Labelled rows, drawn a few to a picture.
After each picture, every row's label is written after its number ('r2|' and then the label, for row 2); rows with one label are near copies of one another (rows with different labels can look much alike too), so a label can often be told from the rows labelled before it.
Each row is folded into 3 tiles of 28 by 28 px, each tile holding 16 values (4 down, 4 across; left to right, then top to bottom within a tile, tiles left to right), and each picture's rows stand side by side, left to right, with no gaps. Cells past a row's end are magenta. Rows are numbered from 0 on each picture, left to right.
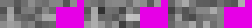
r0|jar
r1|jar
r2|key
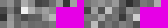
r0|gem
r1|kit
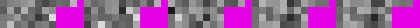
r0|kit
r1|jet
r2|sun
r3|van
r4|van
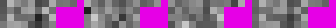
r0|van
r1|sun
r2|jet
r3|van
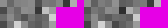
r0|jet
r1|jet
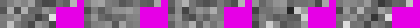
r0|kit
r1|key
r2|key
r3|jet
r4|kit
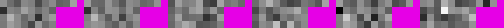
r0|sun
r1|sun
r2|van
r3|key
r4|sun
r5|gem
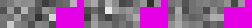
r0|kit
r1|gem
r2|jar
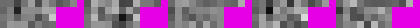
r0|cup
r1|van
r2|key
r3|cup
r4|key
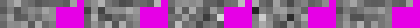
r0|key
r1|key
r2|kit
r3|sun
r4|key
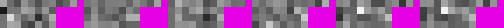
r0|sun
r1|jar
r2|van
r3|jet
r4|gem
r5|gem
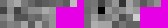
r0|key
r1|cup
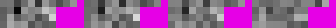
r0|cup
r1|cup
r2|cup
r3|jar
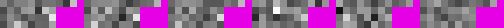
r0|jet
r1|kit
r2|kit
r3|gem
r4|sun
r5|key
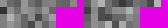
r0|sun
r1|key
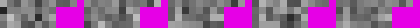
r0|sun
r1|jet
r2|jar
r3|van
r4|jar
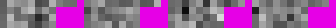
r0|van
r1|key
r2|cup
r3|sun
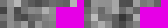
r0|key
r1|van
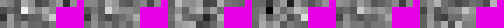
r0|gem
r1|gem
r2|van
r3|cup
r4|gem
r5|key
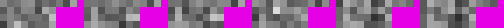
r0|jet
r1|jar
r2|jar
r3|gem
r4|van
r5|van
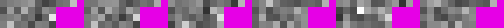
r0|kit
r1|kit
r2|jet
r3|key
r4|gem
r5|key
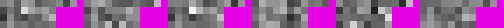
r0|gem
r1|key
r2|gem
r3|van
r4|jet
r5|jar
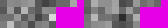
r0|kit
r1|van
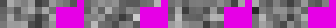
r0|van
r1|kit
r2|jar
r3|sun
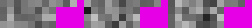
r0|jar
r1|sun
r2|van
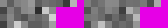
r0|jet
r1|jet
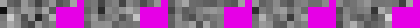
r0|sun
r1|cup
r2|key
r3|sun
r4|jet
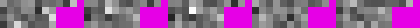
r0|jet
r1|gem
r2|gem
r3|sun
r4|key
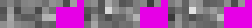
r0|jar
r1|gem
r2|gem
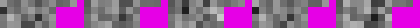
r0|sun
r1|van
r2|cup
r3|sun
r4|van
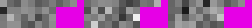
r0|sun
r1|kit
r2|cup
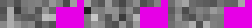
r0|jar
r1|sun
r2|key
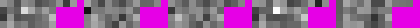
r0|gem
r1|sun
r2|sun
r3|gem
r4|van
